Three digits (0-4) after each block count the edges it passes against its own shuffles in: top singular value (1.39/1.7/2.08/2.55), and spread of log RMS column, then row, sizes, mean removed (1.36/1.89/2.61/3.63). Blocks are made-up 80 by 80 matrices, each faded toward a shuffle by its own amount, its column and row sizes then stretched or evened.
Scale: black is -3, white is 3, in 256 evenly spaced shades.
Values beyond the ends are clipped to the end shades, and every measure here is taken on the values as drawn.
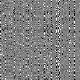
4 4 0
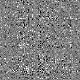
0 3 2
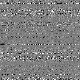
0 1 4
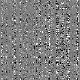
2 4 2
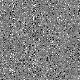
1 2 0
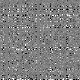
3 3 3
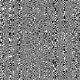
3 4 1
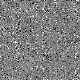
0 2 2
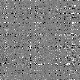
2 3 3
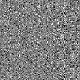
3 2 0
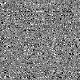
1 1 3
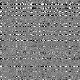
4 2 4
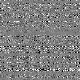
2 1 4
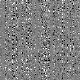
1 4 1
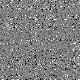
0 2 3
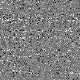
0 2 3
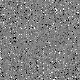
0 2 1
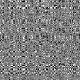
4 2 3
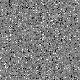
1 1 0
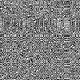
4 0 1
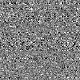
2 1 3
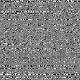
3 1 4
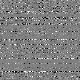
1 1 4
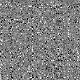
1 2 2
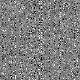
1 3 0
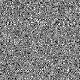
2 0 2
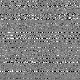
3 0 4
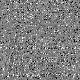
2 0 2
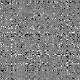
3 2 3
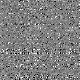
1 1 3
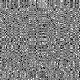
4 1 0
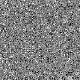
1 1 1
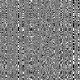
4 4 1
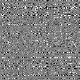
2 2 4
